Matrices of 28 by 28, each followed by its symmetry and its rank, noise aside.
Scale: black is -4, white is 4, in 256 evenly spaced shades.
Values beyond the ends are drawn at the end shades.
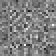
symmetric, rank five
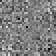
symmetric, rank five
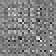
symmetric, rank three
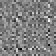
antisymmetric, rank four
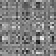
antisymmetric, rank four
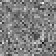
symmetric, rank five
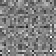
no symmetry, rank four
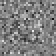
antisymmetric, rank four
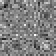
symmetric, rank four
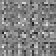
no symmetry, rank three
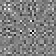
symmetric, rank four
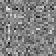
no symmetry, rank five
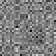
symmetric, rank four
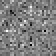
symmetric, rank five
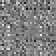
antisymmetric, rank four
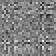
antisymmetric, rank four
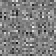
antisymmetric, rank four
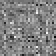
no symmetry, rank four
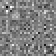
symmetric, rank five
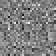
antisymmetric, rank four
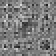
symmetric, rank four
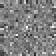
no symmetry, rank five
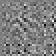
no symmetry, rank three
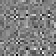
no symmetry, rank four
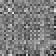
symmetric, rank four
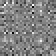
symmetric, rank four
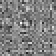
antisymmetric, rank four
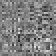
no symmetry, rank four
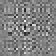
no symmetry, rank three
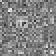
symmetric, rank five
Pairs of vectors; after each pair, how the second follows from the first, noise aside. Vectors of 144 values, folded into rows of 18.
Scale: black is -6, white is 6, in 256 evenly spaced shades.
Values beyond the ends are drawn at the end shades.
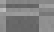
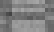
wrapped around, negated.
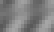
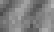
reversed, negated.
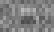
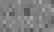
reversed, partly zeroed.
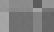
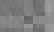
wrapped around, shrunk.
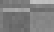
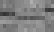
wrapped around, negated.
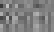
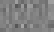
wrapped around, shrunk.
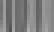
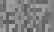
sign-scrambled.
